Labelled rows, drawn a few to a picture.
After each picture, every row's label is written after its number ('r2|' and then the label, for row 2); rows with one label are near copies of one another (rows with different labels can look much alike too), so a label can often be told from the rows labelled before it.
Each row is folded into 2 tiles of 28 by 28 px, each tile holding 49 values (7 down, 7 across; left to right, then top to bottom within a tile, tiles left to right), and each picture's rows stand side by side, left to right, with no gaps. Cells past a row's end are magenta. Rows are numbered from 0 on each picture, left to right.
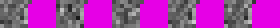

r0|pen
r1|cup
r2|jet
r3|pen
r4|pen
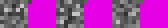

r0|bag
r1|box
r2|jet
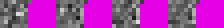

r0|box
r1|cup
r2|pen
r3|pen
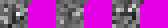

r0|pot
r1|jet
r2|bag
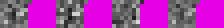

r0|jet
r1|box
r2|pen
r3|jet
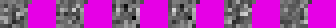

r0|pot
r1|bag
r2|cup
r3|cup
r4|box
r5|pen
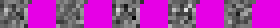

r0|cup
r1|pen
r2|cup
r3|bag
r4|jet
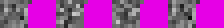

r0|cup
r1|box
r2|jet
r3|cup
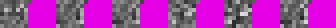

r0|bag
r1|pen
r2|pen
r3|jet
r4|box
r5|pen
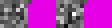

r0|bag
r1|pot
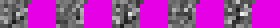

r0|pot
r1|pen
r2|pot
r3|bag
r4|box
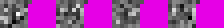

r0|pot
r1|bag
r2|jet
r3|cup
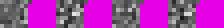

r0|pen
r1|box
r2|bag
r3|box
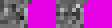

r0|cup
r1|bag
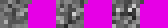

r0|jet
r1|pot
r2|bag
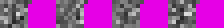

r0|pot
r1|pen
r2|jet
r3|box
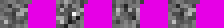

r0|jet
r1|pot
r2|cup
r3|jet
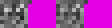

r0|bag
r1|bag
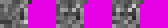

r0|pen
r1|bag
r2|bag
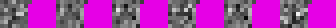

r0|box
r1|cup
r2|cup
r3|bag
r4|cup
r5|pot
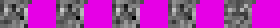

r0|cup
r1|cup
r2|cup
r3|cup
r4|bag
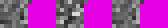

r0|pen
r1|box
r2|pen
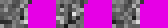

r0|pen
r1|pot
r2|pen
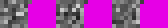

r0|box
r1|bag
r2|pen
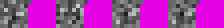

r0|box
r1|bag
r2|jet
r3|jet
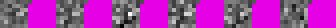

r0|jet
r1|box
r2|pot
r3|box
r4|pot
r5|cup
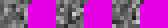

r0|cup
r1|pot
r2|pen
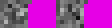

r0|jet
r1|cup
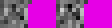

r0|cup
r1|cup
